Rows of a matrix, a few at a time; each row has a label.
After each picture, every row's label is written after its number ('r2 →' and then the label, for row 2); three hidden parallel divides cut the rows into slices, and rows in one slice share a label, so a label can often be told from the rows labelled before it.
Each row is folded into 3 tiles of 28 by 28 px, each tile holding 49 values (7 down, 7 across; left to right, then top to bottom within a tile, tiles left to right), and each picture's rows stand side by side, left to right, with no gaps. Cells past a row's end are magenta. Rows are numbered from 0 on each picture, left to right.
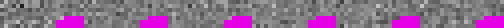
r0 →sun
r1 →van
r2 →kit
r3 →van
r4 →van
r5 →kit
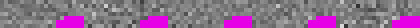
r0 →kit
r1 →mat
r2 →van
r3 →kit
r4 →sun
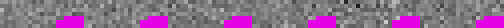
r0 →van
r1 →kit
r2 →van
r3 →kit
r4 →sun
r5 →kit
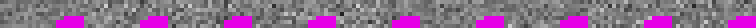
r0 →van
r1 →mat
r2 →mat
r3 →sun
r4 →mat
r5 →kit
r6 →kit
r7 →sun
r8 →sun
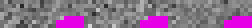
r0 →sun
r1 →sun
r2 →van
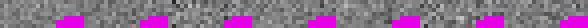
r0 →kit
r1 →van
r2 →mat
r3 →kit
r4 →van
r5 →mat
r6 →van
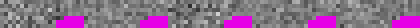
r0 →mat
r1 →van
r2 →sun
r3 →van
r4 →van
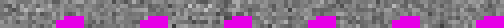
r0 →van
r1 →van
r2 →mat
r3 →kit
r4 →kit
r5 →kit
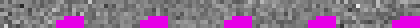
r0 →sun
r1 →kit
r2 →kit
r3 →van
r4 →mat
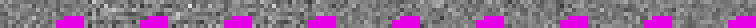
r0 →van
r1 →mat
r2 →mat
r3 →mat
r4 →kit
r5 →van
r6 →van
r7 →kit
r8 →kit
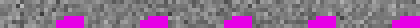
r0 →van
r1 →van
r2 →van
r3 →van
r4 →kit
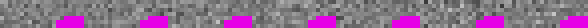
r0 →van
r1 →kit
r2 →kit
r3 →kit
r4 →kit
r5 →mat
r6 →kit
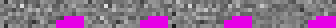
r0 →mat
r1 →mat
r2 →mat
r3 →kit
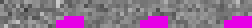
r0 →sun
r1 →van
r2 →van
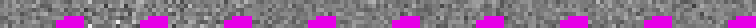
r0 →kit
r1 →sun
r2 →mat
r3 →kit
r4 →kit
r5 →kit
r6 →kit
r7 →van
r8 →kit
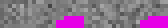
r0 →van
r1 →van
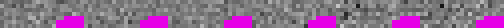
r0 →kit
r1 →van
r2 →van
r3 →kit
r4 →sun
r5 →sun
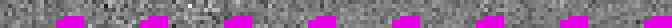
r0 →van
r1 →sun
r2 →mat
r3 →kit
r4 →van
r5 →van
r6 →kit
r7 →van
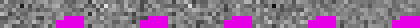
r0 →sun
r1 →mat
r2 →mat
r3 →sun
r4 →van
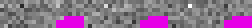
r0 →sun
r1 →mat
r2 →mat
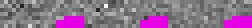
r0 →sun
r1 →mat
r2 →van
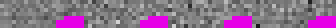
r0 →kit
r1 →sun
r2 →sun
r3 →mat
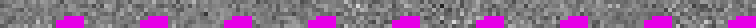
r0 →van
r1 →van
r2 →kit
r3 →van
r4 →mat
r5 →sun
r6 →kit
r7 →van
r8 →sun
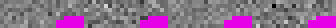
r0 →van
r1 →mat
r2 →kit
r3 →sun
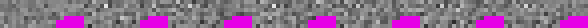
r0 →kit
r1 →mat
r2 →mat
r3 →mat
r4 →mat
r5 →mat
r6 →mat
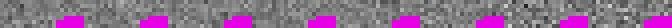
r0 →kit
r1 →kit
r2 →van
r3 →kit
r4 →van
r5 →van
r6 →sun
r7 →mat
